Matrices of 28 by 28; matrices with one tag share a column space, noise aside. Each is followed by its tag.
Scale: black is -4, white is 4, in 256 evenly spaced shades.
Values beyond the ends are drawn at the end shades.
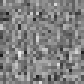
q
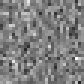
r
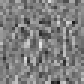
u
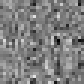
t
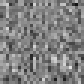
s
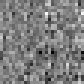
q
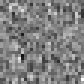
s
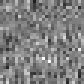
t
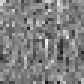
u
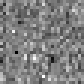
s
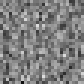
q
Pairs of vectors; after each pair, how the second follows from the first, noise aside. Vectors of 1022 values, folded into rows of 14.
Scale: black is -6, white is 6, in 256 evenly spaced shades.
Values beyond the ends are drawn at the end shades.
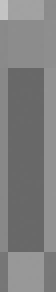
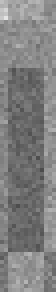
copied.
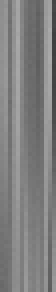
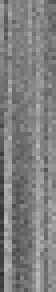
reversed.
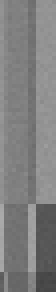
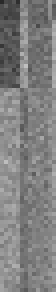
reversed.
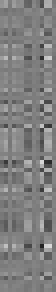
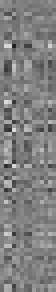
reversed.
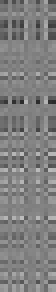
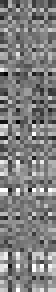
reversed, negated, scaled up.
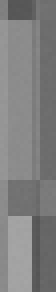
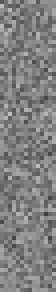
shuffled.
